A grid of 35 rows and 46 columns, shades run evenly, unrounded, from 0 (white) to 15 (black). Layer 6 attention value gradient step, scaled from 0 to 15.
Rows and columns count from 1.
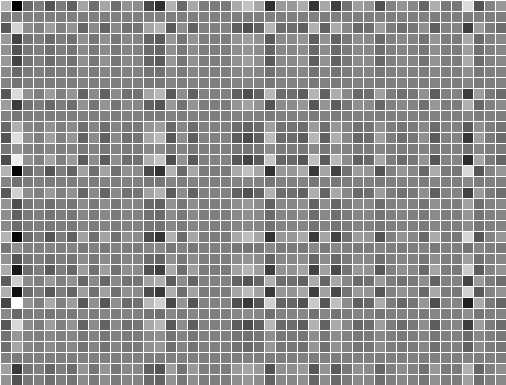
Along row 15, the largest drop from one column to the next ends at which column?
2
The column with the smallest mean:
43
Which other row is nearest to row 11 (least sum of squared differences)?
8
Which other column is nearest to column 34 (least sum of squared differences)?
27
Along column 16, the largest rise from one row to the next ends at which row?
28
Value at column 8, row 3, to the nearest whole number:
9
